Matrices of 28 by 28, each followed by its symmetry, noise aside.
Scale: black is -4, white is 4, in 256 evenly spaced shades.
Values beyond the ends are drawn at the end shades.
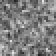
same after a half turn.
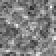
symmetric.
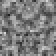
mirrored left to right.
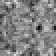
mirrored top to bottom.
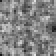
mirrored top to bottom.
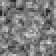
symmetric.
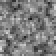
same after a half turn.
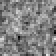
no symmetry.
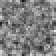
symmetric.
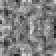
mirrored top to bottom.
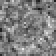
symmetric.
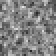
same after a half turn.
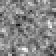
symmetric.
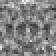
mirrored left to right.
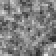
symmetric.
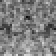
mirrored left to right.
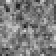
no symmetry.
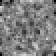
same after a half turn.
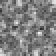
same after a half turn.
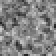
symmetric.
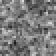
same after a half turn.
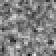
no symmetry.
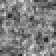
same after a half turn.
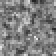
no symmetry.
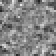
same after a half turn.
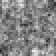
same after a half turn.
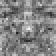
mirrored left to right.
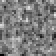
no symmetry.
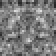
mirrored left to right.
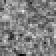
no symmetry.
